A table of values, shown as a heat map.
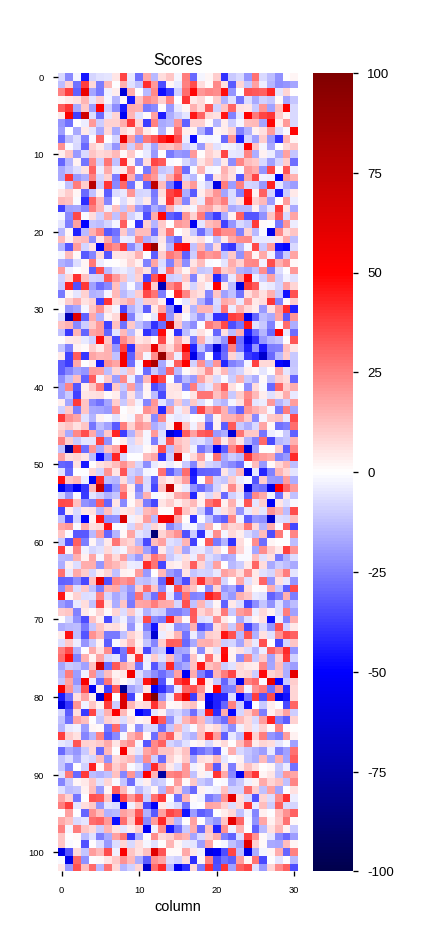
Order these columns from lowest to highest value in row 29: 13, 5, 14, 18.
14, 5, 18, 13
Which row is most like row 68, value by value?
3
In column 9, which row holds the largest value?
77
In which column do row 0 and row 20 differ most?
21
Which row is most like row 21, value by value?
64
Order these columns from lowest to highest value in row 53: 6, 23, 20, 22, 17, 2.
2, 6, 17, 20, 23, 22
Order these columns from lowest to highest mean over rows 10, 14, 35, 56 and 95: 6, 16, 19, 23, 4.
19, 23, 16, 6, 4
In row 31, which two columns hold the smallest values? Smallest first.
1, 24
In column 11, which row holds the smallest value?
102
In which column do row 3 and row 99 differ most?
24
